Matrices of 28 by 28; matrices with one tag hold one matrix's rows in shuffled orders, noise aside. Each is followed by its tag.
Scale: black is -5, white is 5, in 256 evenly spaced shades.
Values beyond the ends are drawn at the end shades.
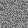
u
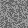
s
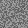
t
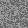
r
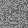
r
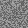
t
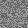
u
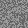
t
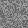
u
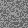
r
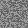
r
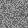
t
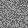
t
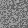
r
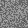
t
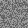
u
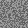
t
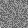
u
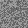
r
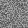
u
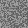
r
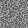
s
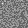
t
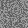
s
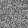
u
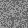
r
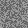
s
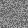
u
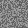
t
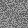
u
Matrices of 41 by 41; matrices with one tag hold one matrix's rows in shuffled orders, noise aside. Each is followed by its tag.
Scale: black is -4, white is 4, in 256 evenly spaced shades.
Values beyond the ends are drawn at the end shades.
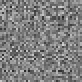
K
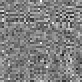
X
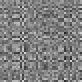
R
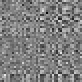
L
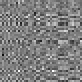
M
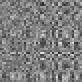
L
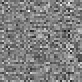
X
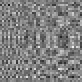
M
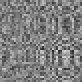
L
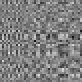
M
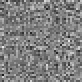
X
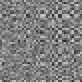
L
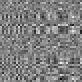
M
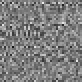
K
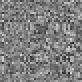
X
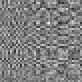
M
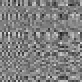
M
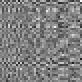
M
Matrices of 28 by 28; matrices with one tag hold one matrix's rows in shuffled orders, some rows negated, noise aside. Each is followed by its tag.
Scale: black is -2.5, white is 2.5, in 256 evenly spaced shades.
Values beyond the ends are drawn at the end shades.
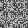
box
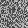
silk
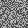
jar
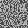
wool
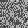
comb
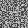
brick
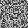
brick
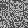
comb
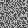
wool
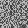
wool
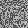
brick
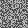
jar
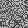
comb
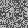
comb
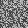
box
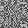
wool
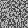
silk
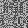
box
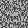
brick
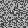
box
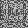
box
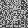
brick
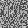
wool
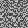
box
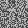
silk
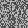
silk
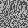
wool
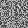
silk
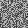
jar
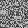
comb
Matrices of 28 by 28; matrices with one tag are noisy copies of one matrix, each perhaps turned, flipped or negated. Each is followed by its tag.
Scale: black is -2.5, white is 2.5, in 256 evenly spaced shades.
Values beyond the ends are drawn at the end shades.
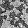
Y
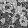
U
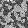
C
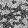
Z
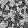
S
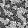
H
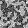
C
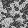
Y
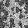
Z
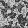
Y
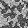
Y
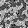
H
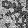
U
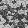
Z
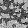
Z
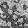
U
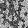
Z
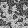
U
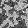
Y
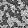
H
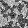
Y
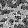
Z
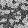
Z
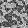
C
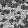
Z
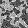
Y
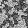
Y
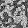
C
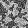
Y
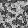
C
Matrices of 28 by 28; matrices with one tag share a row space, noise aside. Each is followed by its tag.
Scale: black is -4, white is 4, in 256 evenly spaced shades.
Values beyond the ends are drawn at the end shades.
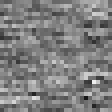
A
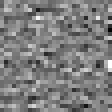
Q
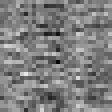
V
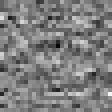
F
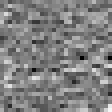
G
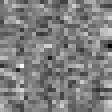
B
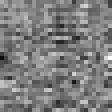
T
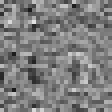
Q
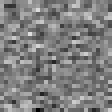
Q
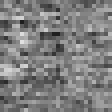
V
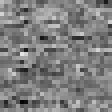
V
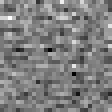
T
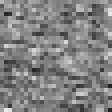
G
